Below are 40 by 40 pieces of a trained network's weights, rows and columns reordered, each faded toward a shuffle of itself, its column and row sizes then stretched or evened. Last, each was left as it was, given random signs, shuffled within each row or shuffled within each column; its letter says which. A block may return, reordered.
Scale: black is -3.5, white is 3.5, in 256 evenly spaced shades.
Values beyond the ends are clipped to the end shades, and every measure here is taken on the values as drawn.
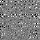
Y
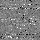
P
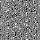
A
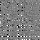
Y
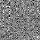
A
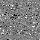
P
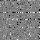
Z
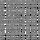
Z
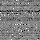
P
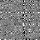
Z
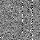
A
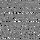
P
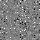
A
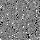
A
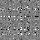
Y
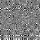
Z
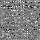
P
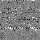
P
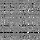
Z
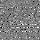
P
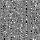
A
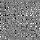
Y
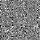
Y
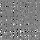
Y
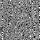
A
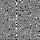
A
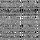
Z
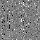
A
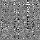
Z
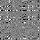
Z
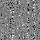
A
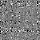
Y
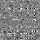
Y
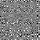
Z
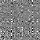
Y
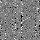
A
